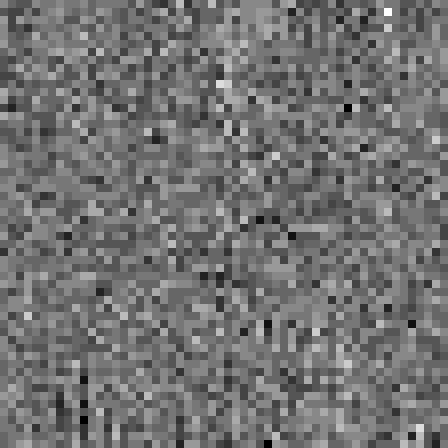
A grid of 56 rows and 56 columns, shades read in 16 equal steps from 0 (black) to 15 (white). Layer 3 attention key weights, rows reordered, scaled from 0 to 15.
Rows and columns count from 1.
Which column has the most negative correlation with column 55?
20
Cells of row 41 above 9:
2
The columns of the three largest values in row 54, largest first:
53, 43, 15
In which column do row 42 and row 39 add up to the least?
49
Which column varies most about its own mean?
28
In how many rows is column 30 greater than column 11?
27
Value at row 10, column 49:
8
